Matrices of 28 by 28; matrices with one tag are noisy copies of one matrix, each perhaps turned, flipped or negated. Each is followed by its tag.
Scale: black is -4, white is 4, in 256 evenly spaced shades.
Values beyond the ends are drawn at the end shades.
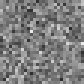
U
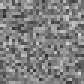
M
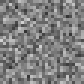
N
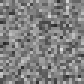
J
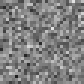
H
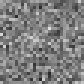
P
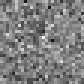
J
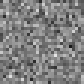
U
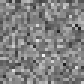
U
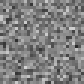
N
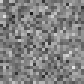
H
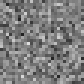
U
